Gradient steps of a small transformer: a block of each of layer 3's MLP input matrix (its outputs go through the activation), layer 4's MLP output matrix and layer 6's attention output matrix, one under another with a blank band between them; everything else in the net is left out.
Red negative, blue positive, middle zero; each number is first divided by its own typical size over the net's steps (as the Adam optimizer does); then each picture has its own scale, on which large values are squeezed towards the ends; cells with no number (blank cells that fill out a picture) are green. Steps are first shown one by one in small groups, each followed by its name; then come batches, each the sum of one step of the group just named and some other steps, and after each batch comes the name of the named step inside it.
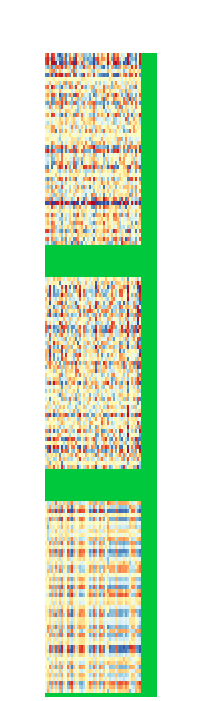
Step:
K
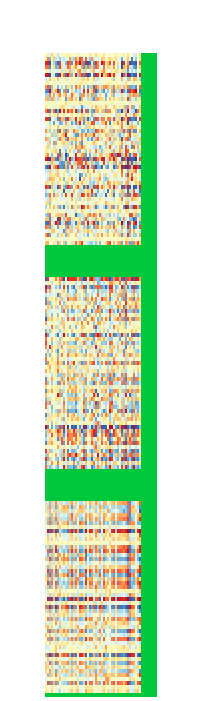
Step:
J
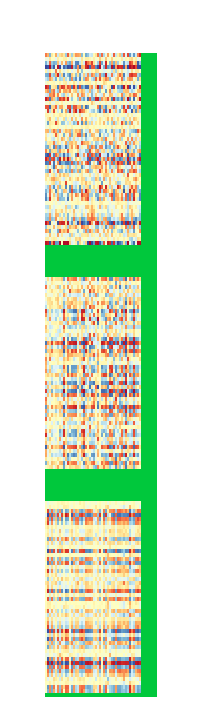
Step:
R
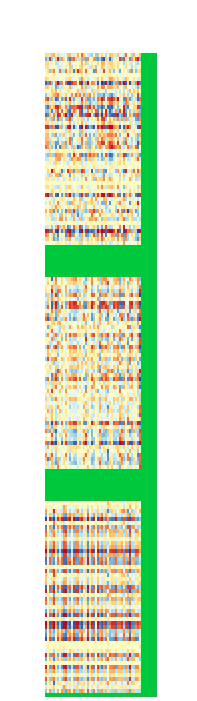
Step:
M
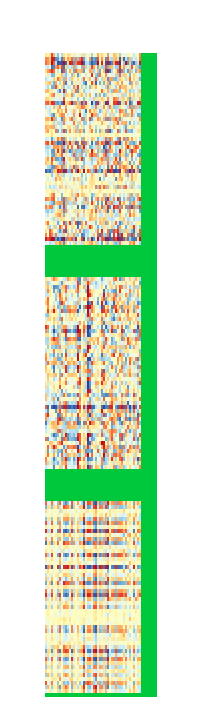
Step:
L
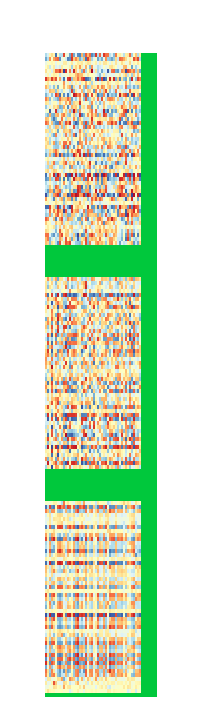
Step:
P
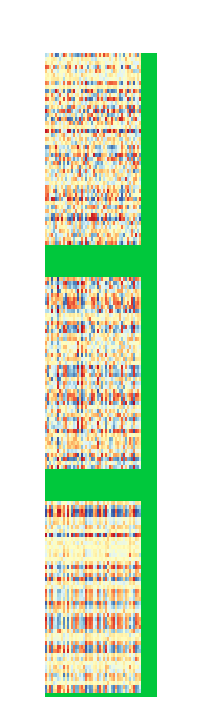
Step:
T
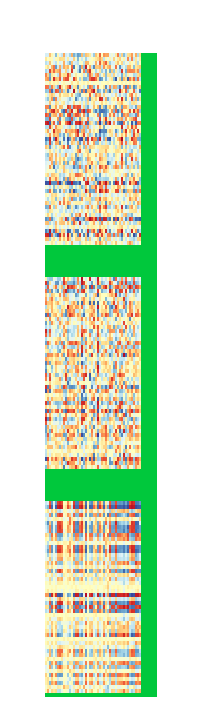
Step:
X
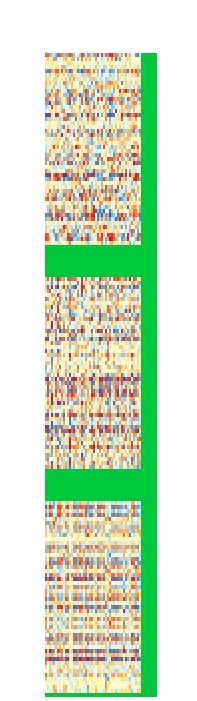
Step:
T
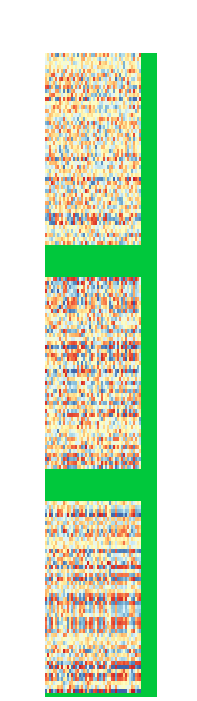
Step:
T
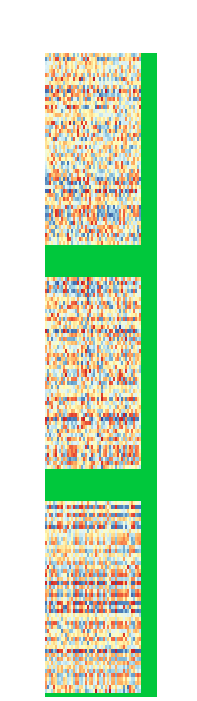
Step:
X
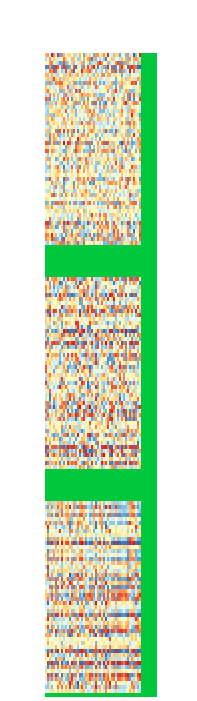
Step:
L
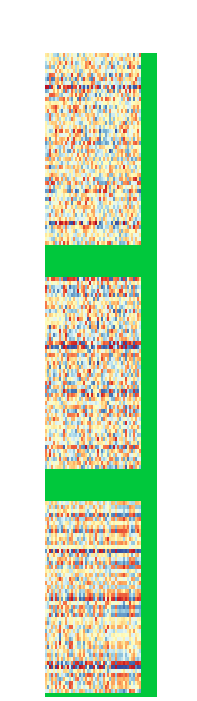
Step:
R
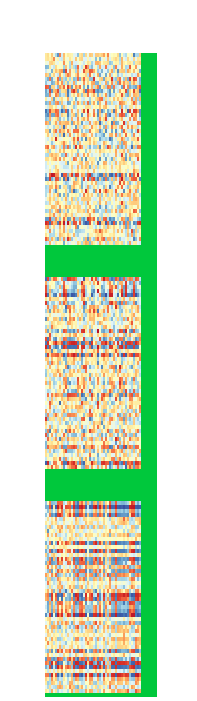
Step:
X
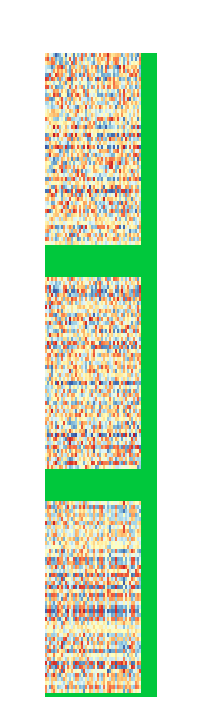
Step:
K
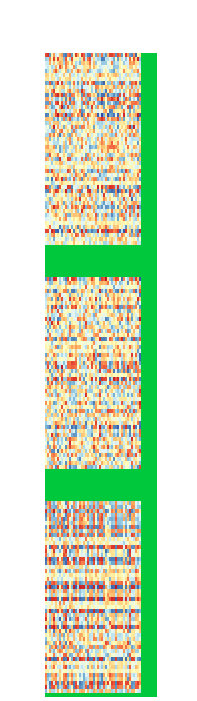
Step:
M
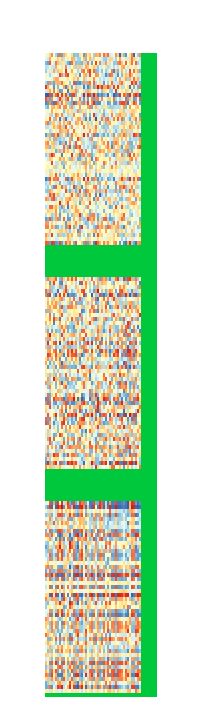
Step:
X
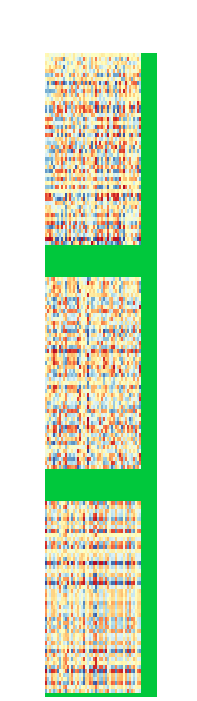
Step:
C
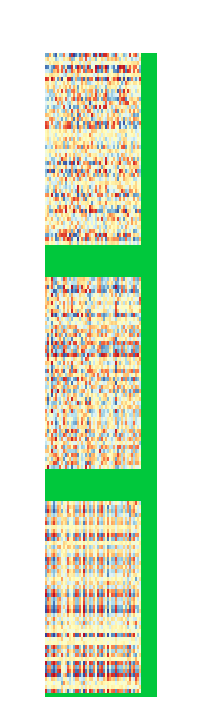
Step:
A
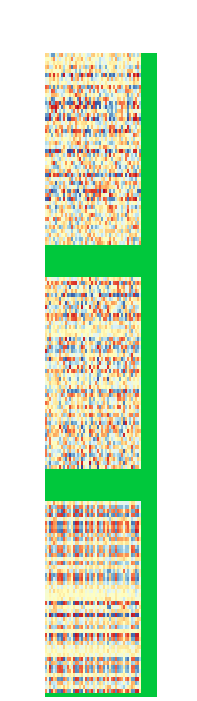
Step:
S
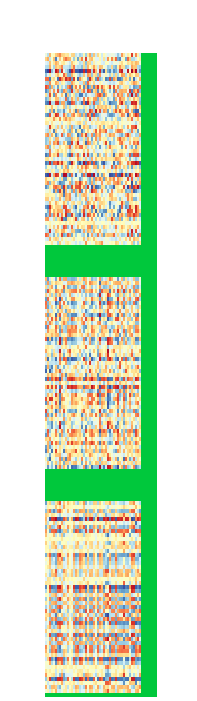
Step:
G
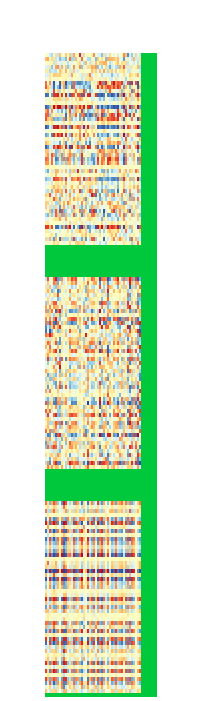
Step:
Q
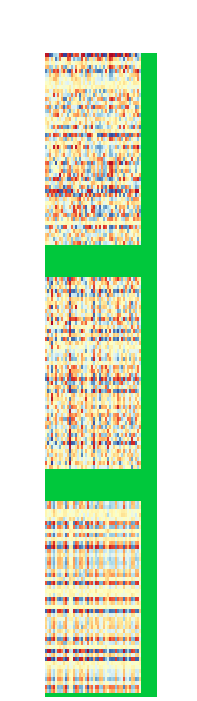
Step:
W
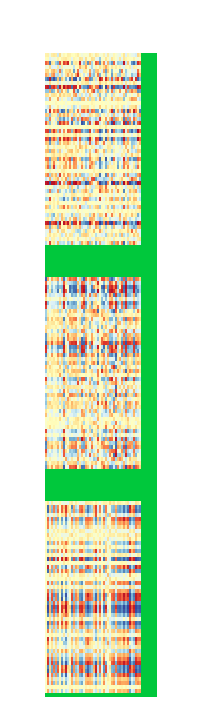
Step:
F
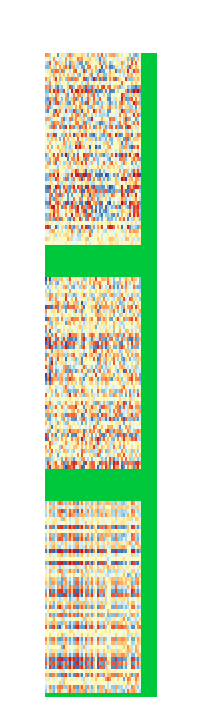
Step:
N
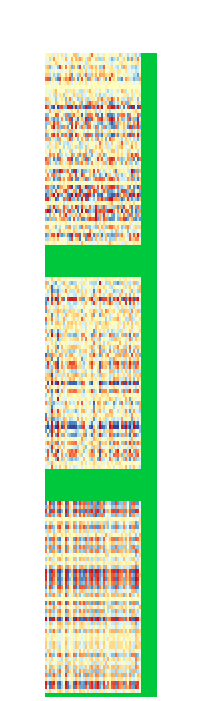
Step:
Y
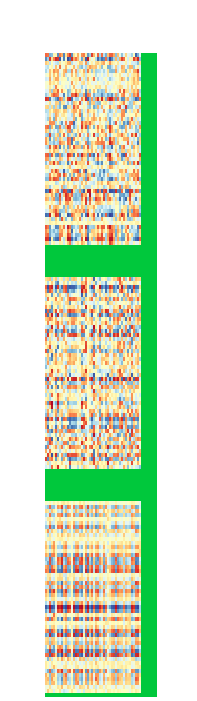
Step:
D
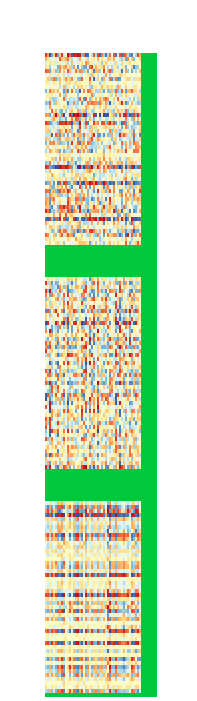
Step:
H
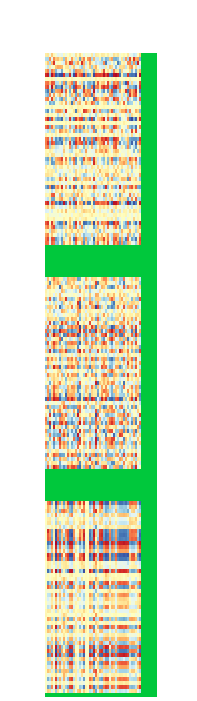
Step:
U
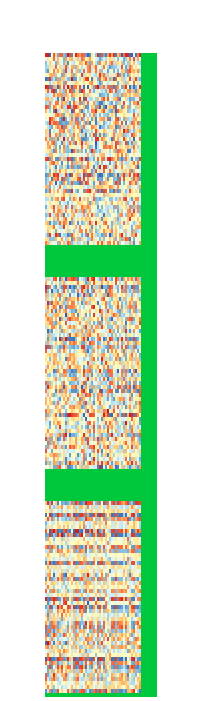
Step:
S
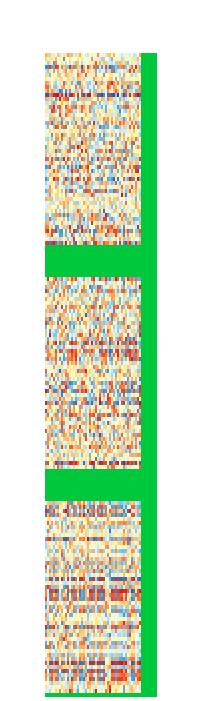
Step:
Q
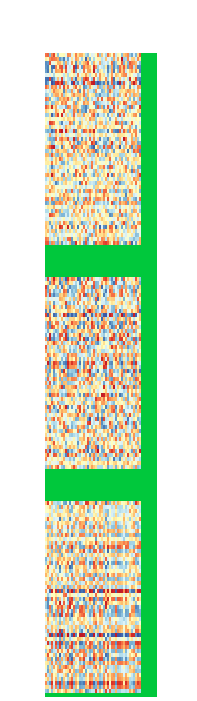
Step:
D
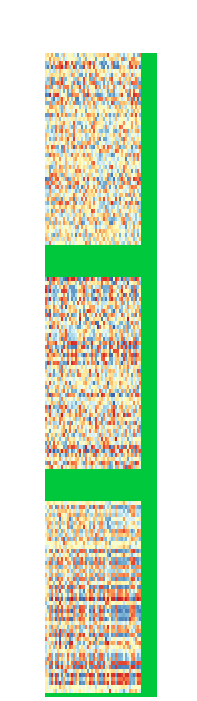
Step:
F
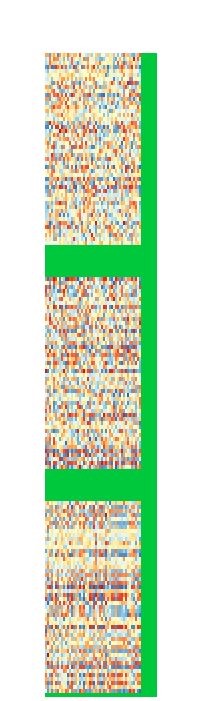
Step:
Q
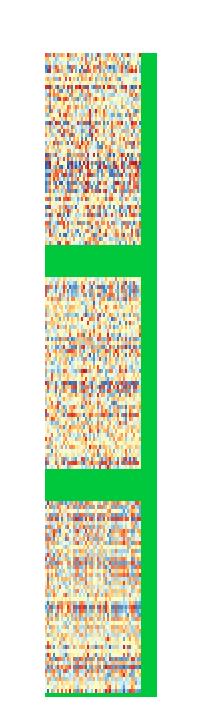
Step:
G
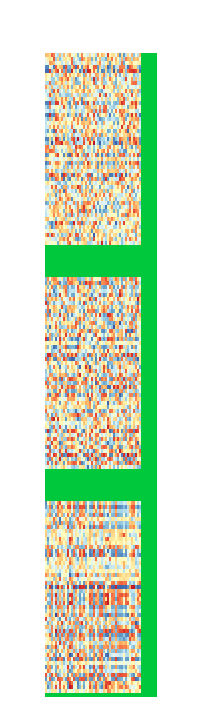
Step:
G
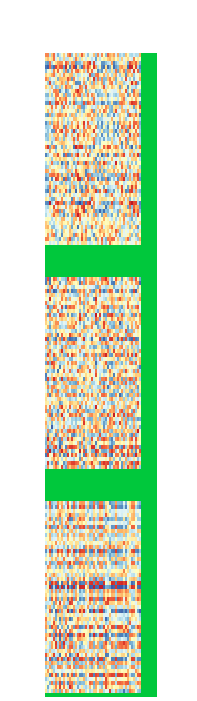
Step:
N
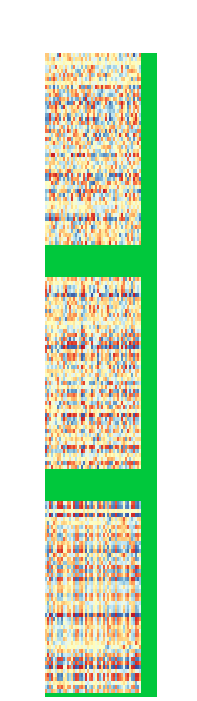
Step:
S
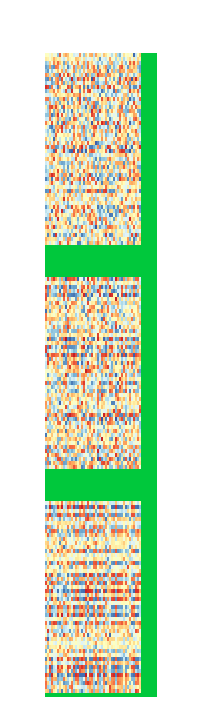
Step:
S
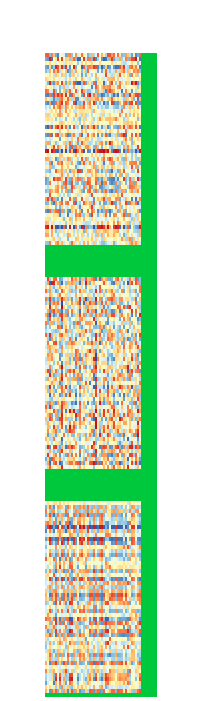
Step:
Q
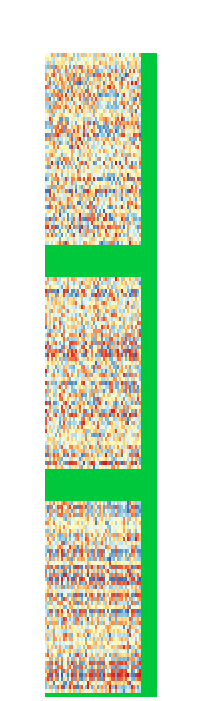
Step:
Q
